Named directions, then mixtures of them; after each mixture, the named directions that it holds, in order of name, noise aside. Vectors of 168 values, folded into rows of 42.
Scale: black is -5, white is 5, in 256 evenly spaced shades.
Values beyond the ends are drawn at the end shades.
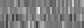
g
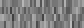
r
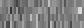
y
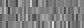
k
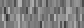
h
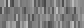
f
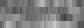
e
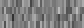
h, r.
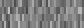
h, y.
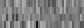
g, r, y.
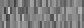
h, y.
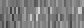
g, y.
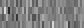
h, k.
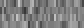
f, g, h.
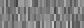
k, r.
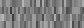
r.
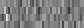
g, h.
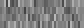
f, k, r.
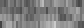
e.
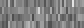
f, g.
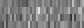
g, y.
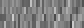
r.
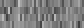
h, r.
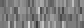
e, g, y.
